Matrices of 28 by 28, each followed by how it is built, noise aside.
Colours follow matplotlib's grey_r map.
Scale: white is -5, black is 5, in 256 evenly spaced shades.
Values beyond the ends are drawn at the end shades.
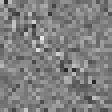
banded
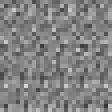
repeating columns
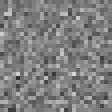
repeating columns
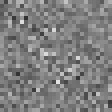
block diagonal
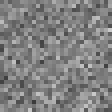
Hankel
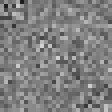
block diagonal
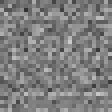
repeating columns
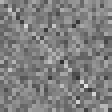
diagonal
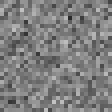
Hankel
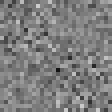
block diagonal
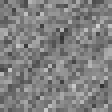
Hankel
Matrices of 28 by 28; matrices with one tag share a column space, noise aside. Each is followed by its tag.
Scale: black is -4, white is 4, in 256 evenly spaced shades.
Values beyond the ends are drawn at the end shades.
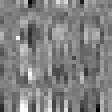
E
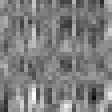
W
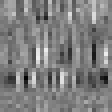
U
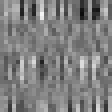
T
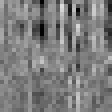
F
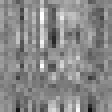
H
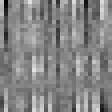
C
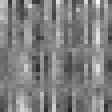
C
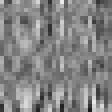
W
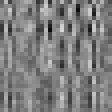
F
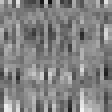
E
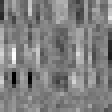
U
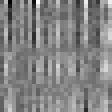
C
